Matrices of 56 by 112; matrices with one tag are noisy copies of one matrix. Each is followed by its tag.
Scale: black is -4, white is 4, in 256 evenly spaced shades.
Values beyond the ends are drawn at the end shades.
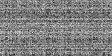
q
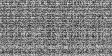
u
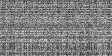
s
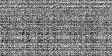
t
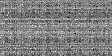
q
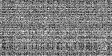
s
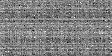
q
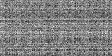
q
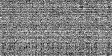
s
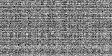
u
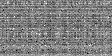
u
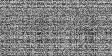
t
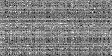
q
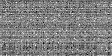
s
